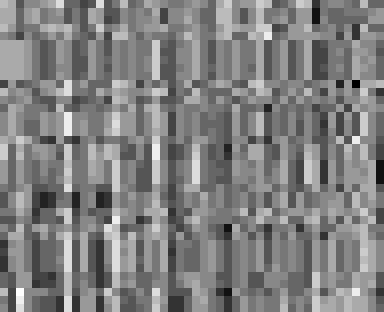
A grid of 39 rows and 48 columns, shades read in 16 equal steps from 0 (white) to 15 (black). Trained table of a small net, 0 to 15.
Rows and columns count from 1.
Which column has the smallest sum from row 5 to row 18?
20
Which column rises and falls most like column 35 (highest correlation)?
47
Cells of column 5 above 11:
2
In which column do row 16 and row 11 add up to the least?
9
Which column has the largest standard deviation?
40
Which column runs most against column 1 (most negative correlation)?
27
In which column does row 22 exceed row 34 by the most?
48
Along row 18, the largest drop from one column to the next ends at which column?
45
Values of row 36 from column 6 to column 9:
11 11 9 4
